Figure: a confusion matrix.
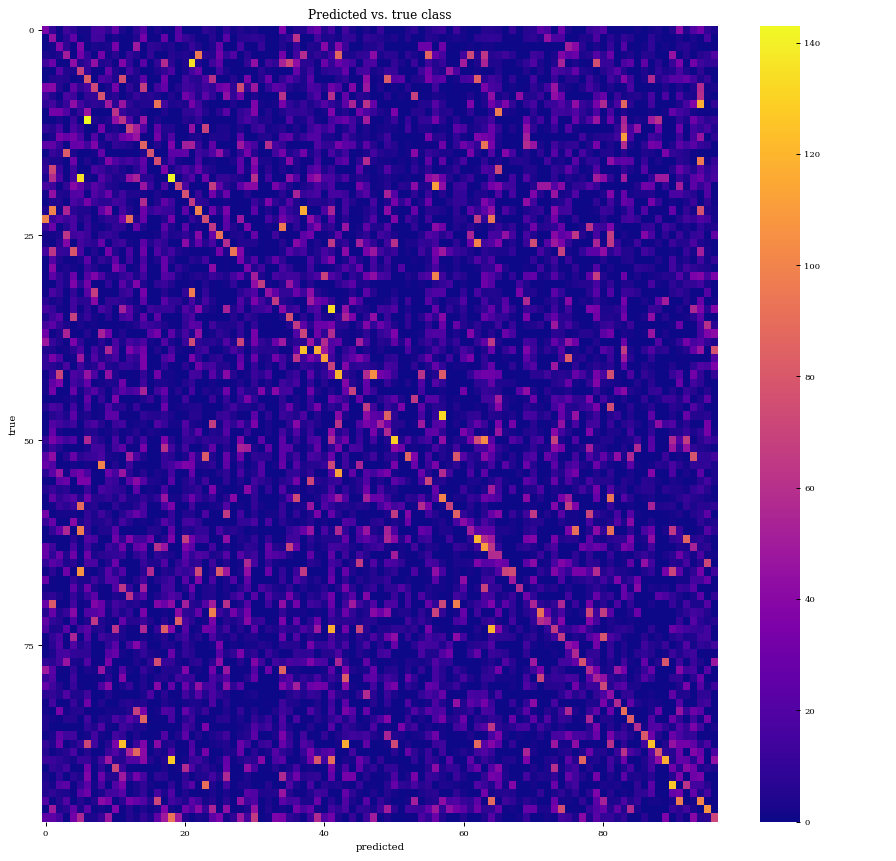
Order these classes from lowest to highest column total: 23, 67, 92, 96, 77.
77, 67, 96, 23, 92
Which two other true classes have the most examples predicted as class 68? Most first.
8, 32
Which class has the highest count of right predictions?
18
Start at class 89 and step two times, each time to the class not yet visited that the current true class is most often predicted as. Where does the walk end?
5
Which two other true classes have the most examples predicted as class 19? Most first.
72, 96
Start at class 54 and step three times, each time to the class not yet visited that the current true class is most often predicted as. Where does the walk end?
57
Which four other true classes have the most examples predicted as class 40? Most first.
30, 38, 39, 2
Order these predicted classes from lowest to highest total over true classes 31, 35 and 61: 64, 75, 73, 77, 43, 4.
77, 73, 75, 64, 43, 4
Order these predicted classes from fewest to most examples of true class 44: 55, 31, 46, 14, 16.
55, 16, 46, 31, 14
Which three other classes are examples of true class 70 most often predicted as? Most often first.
59, 1, 57
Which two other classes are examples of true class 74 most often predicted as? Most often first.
80, 4
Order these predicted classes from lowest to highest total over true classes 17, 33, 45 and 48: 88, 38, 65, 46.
46, 88, 38, 65
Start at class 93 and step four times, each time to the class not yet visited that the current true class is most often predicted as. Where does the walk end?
64
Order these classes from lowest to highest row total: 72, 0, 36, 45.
0, 45, 36, 72
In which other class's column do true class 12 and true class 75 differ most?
23
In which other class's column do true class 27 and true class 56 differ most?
4
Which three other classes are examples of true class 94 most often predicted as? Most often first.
91, 64, 16
